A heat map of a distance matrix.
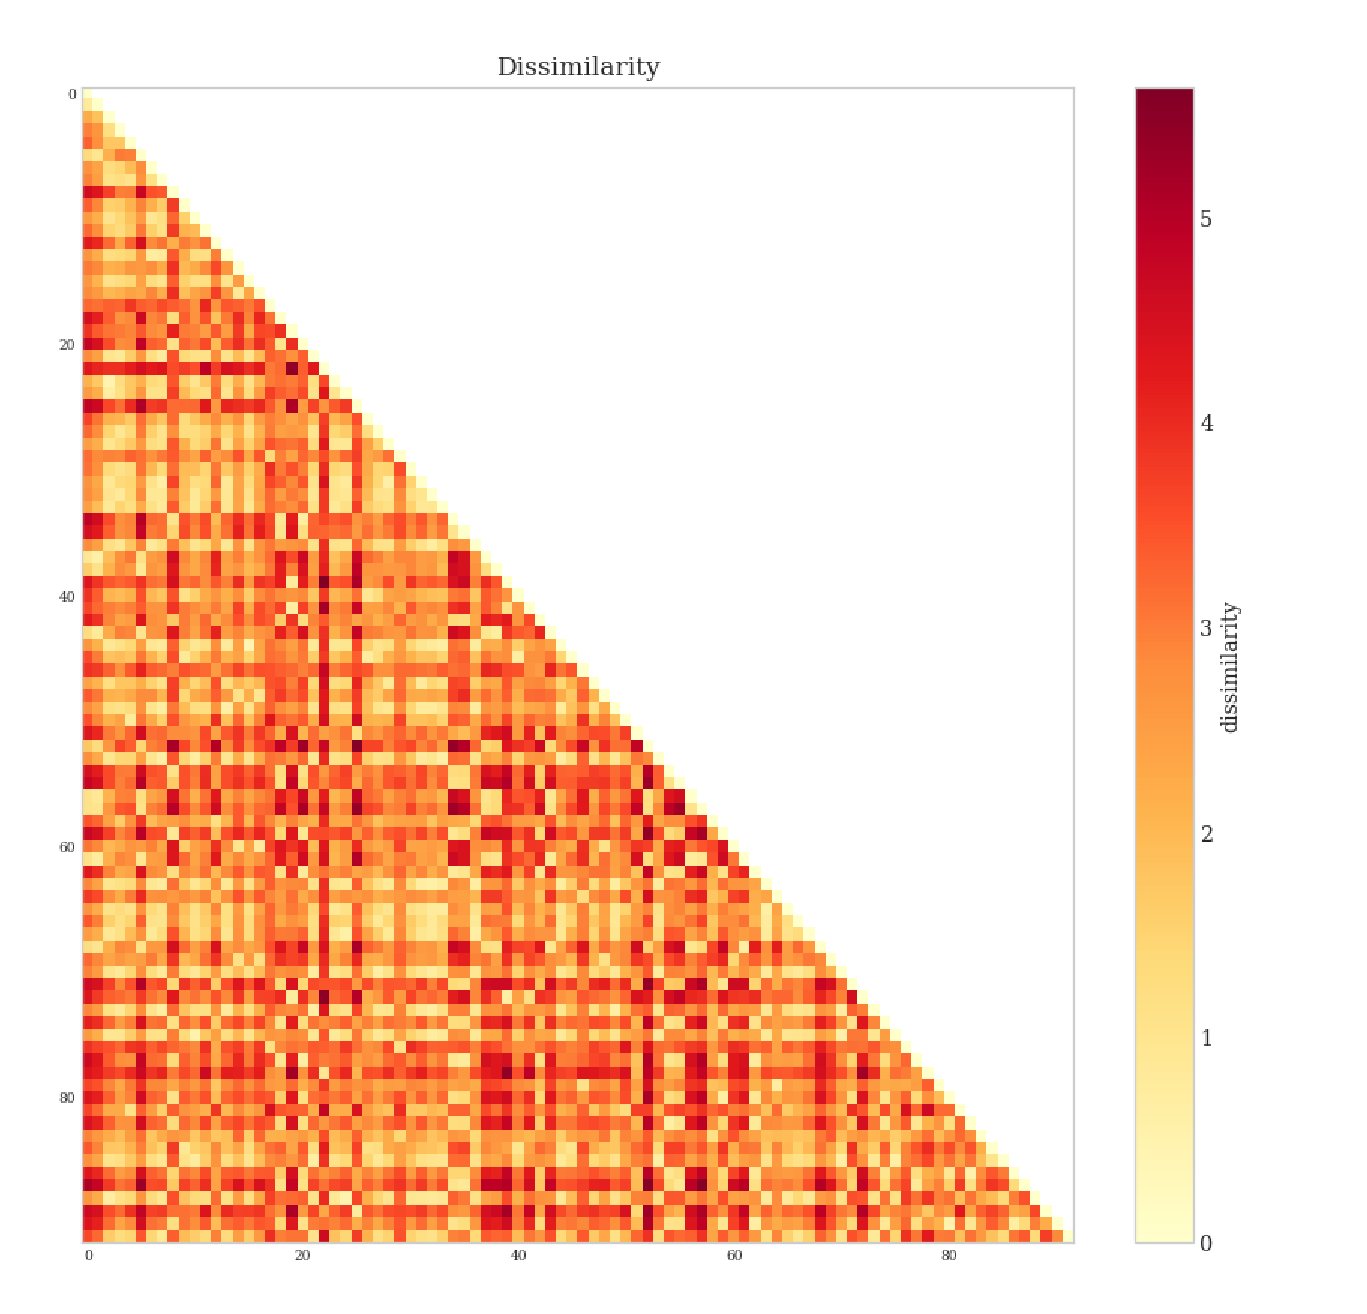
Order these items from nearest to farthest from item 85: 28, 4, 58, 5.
28, 4, 58, 5
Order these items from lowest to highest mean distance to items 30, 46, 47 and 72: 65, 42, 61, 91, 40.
65, 91, 40, 42, 61
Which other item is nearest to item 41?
19
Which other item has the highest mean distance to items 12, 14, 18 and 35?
52
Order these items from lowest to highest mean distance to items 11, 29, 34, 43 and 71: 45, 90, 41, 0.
90, 45, 41, 0
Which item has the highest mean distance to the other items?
22
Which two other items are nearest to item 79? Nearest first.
64, 46
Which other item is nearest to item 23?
2
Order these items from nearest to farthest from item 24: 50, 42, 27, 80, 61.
27, 50, 61, 42, 80
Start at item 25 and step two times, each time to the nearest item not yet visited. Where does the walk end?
51
